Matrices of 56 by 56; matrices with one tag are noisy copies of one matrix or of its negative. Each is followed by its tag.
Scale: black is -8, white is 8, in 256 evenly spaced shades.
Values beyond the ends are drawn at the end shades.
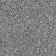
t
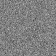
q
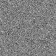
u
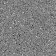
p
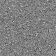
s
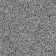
t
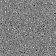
q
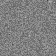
s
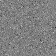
t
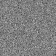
q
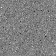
t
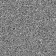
t
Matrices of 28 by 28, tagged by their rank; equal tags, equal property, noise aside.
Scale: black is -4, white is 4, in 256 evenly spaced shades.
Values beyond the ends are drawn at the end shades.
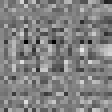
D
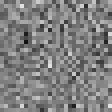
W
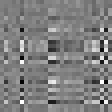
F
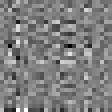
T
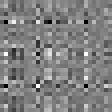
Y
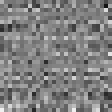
D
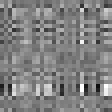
Y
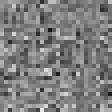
W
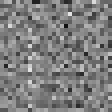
W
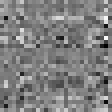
D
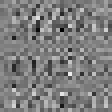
D
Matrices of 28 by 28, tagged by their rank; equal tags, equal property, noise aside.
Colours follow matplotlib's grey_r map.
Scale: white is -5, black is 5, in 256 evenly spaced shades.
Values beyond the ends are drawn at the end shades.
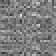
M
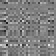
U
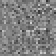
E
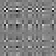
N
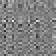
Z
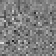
E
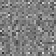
E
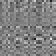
U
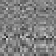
Z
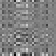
U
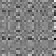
U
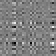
N
